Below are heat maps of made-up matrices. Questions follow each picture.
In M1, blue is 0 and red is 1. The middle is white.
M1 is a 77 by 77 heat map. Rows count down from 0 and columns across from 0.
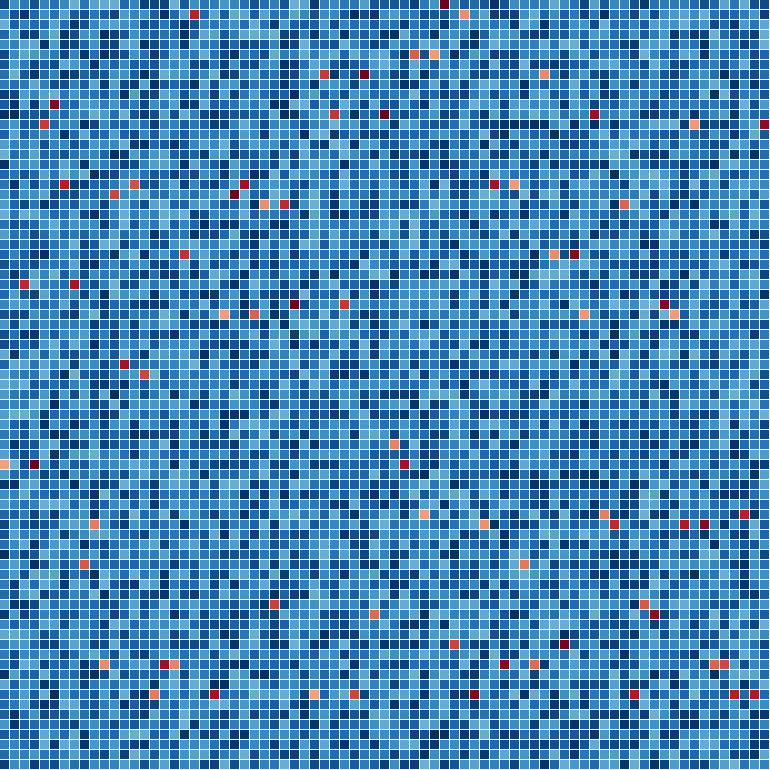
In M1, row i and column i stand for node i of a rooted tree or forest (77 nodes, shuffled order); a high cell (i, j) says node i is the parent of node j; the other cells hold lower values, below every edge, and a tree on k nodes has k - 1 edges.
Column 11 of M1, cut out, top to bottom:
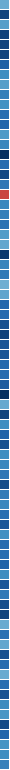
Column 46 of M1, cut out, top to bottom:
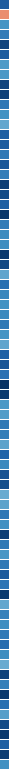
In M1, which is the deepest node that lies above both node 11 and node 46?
1
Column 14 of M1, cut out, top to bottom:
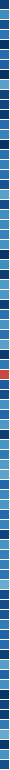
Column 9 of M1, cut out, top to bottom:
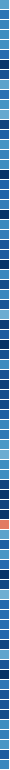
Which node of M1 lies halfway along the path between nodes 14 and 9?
61
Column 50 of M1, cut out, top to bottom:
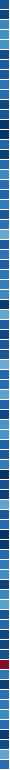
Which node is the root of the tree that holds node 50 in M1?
30
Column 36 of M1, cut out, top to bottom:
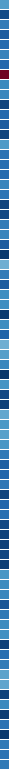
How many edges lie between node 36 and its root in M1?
3
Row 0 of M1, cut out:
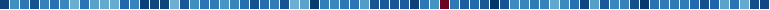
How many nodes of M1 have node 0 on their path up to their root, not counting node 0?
2
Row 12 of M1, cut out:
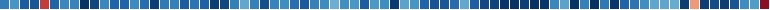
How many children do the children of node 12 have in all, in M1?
8
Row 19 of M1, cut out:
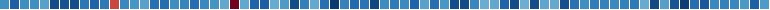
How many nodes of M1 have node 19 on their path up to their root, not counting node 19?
5
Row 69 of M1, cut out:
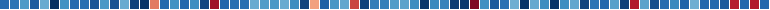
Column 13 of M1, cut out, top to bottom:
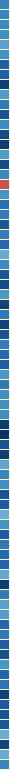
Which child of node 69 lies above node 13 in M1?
31
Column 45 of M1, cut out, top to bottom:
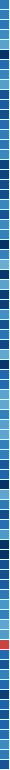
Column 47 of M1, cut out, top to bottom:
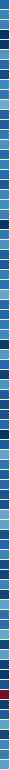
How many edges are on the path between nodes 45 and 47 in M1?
8
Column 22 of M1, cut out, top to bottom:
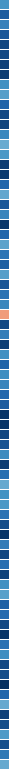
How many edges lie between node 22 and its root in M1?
7
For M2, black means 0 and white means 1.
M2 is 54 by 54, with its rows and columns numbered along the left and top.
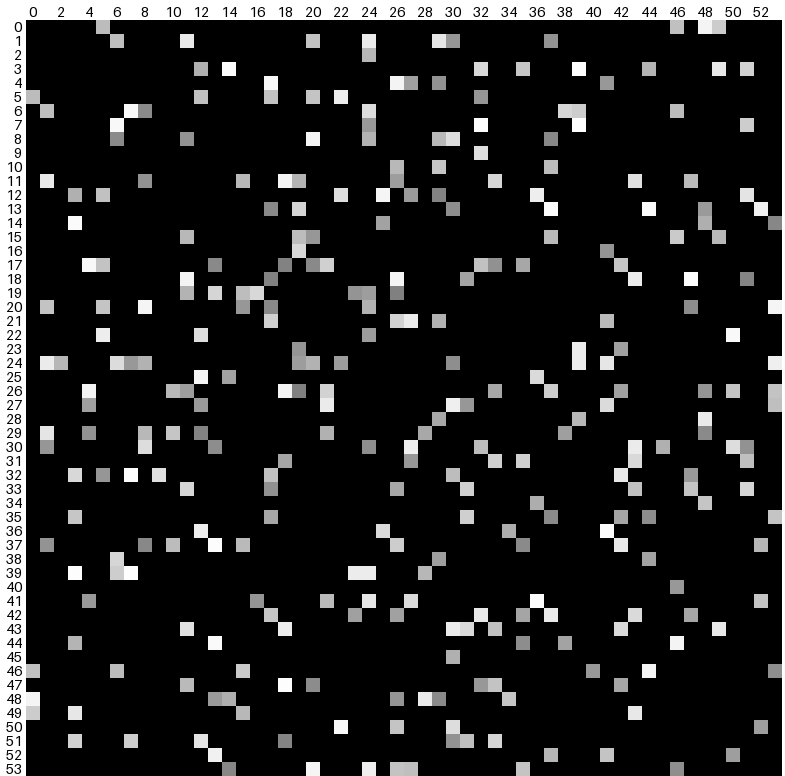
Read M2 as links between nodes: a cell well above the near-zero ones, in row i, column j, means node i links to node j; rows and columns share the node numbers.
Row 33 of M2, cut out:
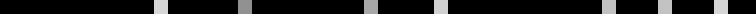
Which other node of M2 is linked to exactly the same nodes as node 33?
node 18
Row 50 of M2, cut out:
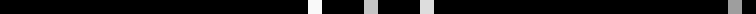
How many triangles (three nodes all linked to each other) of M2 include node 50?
0
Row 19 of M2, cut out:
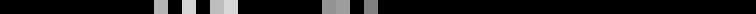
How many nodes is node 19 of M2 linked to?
7
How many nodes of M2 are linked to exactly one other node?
4
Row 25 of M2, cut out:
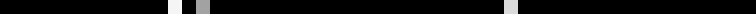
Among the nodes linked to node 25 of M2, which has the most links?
node 12
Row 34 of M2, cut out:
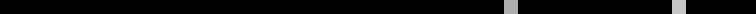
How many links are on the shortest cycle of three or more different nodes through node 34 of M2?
5
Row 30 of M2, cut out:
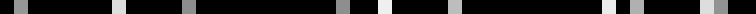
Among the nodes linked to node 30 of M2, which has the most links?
node 24
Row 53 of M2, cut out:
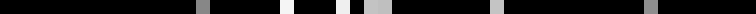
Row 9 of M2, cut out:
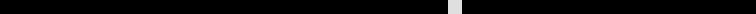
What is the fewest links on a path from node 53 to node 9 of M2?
4
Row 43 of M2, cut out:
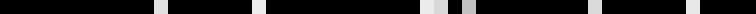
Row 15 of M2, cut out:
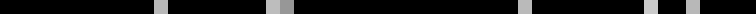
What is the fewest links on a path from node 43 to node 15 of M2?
2
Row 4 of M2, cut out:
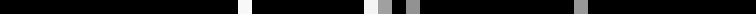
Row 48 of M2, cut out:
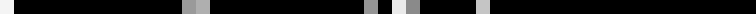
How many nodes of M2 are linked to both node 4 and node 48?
2
